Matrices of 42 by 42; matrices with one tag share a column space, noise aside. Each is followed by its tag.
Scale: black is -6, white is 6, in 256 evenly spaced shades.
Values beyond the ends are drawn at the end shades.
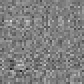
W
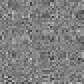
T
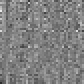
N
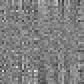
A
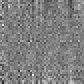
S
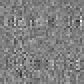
W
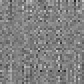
A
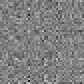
T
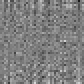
S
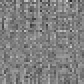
N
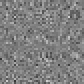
T
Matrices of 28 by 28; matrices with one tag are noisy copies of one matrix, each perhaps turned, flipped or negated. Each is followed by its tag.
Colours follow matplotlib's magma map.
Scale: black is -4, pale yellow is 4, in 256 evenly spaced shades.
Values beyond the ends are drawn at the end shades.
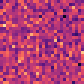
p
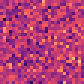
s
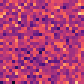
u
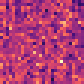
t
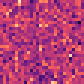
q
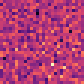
p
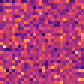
u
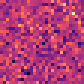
s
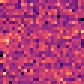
q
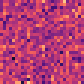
q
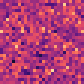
s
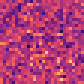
s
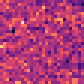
t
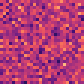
u
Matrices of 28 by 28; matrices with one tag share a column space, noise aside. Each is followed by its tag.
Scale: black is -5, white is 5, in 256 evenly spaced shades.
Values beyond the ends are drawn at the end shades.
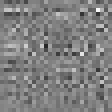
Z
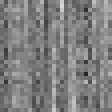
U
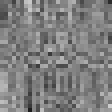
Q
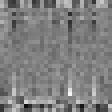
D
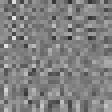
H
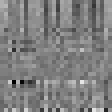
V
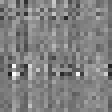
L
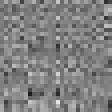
H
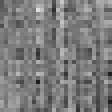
U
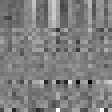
V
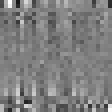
D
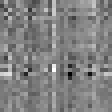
L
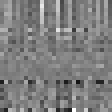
V
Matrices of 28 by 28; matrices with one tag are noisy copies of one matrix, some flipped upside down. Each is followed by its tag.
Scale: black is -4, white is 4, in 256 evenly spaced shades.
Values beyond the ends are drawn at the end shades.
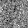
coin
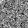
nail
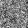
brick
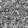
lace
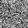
lace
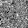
brick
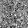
coin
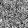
lace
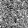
coin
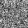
lace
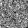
brick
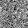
coin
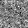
lace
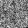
brick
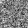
nail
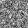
nail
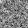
nail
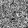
brick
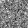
nail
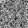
nail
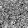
lace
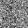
coin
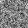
nail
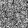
brick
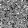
brick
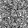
coin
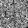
brick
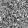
coin
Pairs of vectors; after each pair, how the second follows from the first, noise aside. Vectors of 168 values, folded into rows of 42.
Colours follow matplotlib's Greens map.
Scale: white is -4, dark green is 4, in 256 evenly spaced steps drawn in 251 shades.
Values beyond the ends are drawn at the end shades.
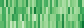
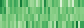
reversed, partly zeroed.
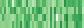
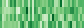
reversed, negated.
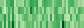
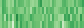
negated, shrunk.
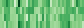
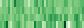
reversed, partly zeroed.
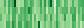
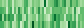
reversed.
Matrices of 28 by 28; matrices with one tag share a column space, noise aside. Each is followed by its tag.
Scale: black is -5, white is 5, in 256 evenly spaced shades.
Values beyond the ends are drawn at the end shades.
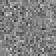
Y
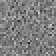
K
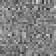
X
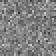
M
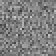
K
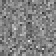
M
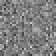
M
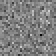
K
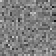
Y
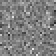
K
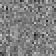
X
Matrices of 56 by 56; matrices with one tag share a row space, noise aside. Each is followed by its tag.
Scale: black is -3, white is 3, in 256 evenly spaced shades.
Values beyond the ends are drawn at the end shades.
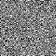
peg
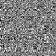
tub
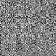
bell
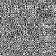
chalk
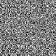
bell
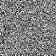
tub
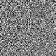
bell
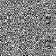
chalk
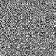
bell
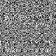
peg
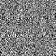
bell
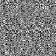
peg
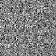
tub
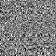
tub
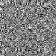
tub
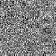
chalk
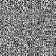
chalk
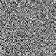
bell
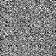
peg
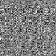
tub
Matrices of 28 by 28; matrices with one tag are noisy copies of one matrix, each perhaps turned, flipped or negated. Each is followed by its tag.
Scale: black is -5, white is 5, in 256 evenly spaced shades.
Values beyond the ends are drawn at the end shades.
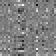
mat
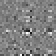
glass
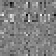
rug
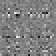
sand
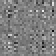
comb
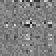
glass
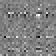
sand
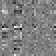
rug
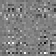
comb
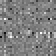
mat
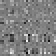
rug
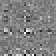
glass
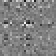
glass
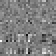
rug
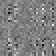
comb
